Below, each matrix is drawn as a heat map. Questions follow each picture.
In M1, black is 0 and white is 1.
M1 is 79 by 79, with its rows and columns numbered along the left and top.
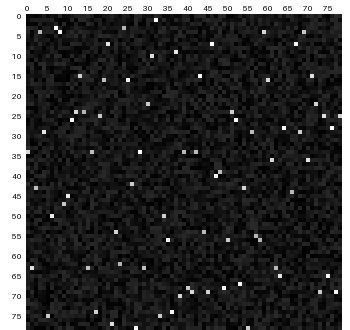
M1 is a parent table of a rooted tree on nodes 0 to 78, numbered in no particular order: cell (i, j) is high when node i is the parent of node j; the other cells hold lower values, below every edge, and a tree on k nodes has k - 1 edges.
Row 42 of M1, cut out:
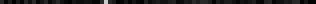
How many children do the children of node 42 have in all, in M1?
2
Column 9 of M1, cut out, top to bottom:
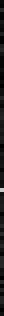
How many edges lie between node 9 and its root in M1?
6
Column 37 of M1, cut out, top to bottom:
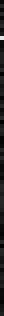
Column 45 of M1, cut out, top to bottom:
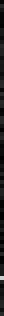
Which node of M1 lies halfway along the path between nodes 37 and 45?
68
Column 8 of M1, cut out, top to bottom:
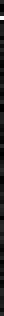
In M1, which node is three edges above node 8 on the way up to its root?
63
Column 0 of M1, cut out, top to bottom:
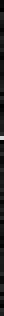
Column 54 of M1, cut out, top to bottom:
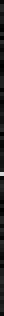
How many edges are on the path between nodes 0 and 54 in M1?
8
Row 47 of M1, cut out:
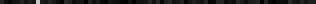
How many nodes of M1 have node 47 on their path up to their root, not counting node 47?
2
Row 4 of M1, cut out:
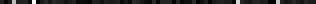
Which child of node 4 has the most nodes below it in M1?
3
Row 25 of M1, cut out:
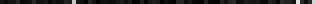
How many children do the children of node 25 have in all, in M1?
4
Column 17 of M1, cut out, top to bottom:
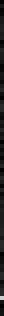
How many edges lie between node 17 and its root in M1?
9
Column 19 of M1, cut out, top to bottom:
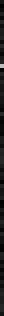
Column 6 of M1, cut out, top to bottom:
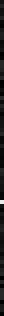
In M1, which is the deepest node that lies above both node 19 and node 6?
50
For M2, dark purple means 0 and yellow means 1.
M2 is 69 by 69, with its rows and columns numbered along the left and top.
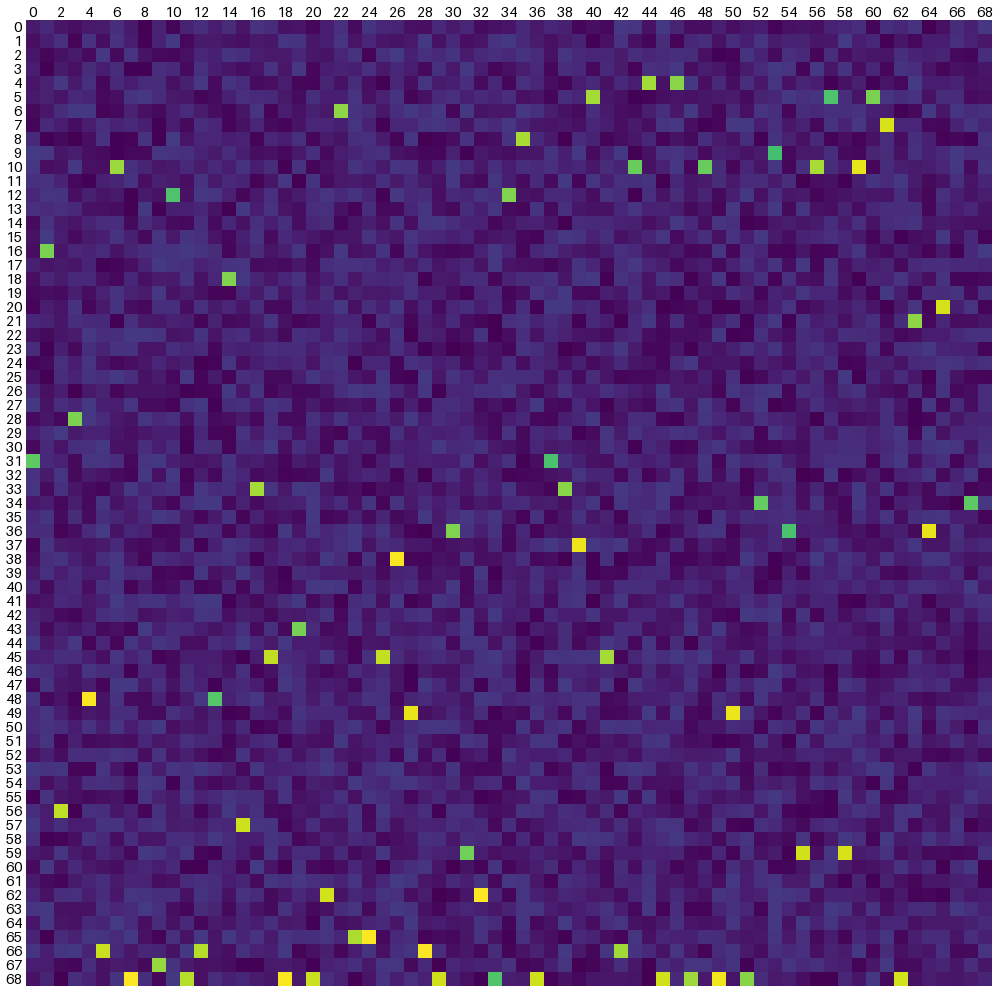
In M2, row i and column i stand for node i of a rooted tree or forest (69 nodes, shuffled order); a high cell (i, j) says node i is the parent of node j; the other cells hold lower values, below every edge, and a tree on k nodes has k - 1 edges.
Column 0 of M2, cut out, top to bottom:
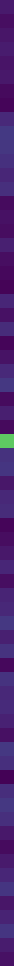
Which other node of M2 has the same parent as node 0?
37
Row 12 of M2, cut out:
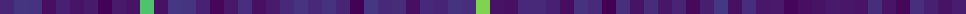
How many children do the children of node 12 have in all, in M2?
7
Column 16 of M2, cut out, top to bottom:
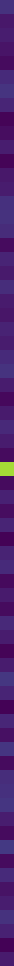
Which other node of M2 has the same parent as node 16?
38
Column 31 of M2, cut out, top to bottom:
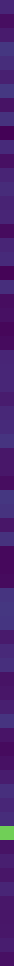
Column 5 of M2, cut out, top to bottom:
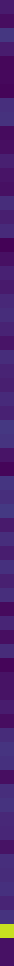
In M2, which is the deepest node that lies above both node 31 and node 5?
66
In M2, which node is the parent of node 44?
4
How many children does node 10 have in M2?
5
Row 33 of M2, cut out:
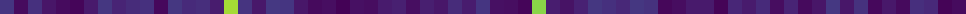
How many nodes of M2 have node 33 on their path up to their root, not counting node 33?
4
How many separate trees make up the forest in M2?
3
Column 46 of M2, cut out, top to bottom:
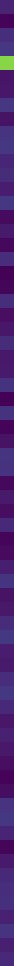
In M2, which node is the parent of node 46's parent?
48
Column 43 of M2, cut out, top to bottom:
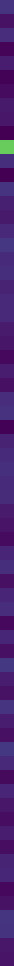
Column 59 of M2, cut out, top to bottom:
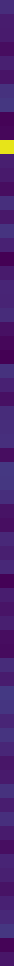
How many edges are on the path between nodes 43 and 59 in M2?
2
